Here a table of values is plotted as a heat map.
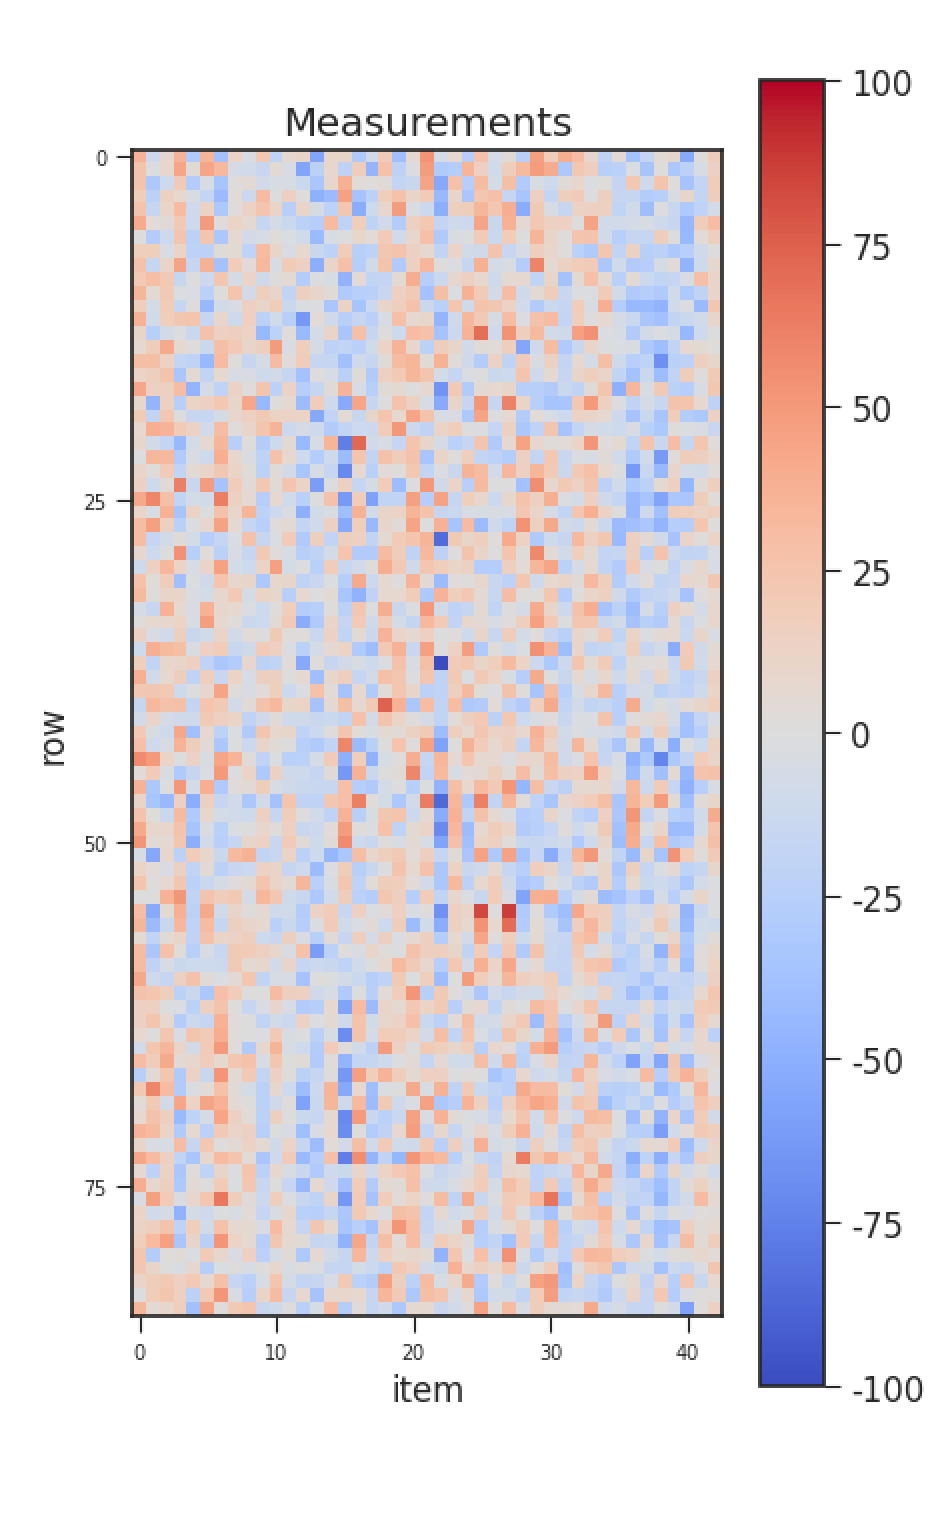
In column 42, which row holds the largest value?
48
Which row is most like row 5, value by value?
84
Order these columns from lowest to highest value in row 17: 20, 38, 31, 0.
31, 20, 38, 0
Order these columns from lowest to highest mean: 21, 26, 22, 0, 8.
22, 26, 8, 21, 0
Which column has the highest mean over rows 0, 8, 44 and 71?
0
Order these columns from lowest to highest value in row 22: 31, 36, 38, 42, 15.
38, 15, 36, 31, 42
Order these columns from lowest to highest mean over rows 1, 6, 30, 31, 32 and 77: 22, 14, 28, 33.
22, 14, 28, 33
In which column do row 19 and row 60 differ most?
24
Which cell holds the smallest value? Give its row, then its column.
37, 22
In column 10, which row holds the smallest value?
47
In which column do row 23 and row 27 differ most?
25
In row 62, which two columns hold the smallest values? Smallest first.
15, 17
